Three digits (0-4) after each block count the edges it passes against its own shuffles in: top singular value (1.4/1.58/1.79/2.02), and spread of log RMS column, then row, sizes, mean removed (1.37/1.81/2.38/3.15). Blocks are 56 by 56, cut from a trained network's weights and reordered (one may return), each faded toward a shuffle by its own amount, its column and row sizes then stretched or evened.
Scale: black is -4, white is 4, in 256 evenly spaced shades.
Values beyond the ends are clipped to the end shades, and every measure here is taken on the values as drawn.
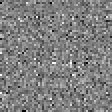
1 2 2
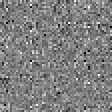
0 3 1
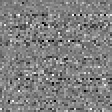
0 0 3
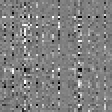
4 4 2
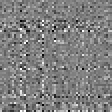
4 3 3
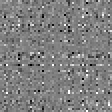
1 3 3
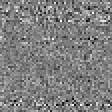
1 0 3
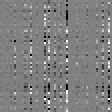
3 4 1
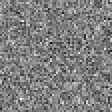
1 1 0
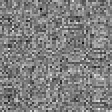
3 0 0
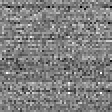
3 0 2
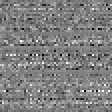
2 0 4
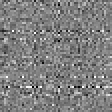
4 1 3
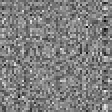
4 2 0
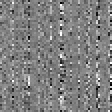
4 4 0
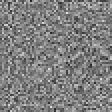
3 1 0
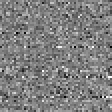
2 1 3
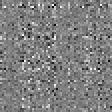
2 3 3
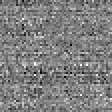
2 1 1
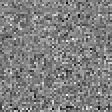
1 1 2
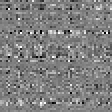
3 2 4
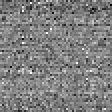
2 1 1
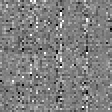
0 3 0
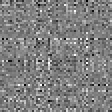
4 3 3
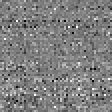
0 1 3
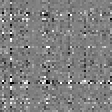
2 3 3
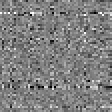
3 2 3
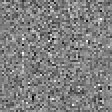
0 2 0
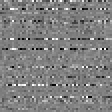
4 0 4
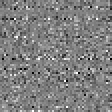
0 2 3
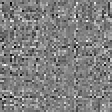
3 3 2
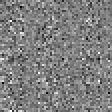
0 3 1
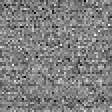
1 0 1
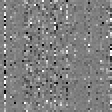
2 4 0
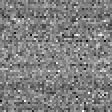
1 0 1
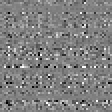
1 2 4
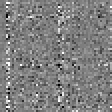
1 3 2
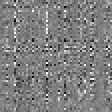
3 4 2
